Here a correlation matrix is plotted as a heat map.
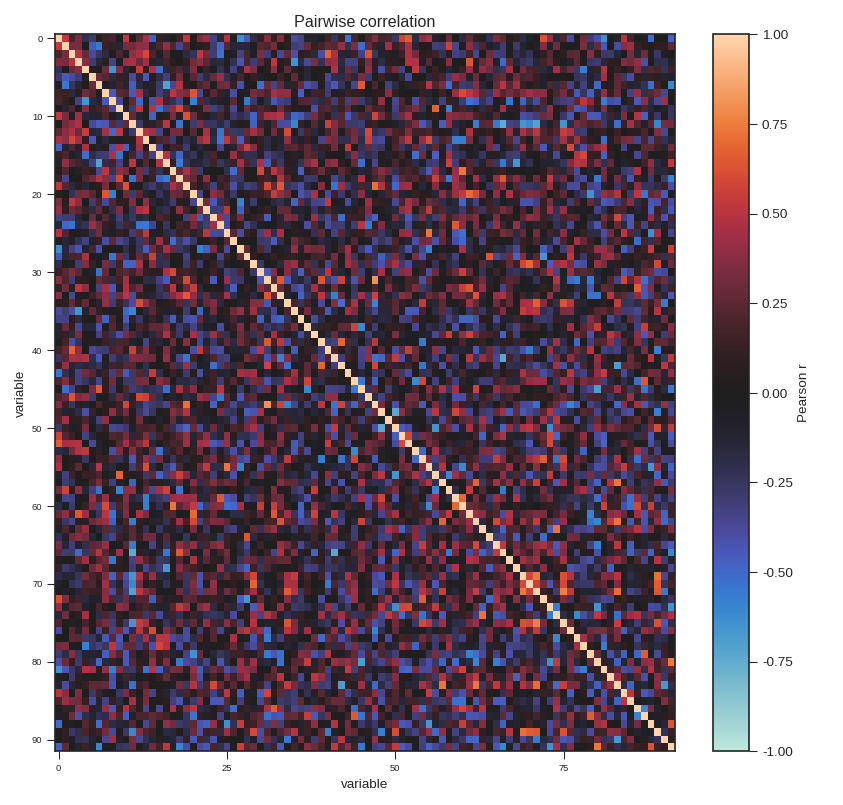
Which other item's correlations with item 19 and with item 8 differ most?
33
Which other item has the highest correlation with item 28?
64
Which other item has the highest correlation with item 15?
78
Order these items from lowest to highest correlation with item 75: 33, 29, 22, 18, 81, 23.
81, 33, 23, 18, 22, 29
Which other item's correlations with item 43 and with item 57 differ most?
80
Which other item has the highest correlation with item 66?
18
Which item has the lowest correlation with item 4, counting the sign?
8
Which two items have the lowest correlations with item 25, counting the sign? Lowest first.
88, 60
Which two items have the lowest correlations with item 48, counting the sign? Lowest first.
50, 89
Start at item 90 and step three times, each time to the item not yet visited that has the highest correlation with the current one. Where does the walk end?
31
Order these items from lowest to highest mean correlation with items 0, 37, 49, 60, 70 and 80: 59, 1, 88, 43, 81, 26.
26, 59, 81, 43, 88, 1
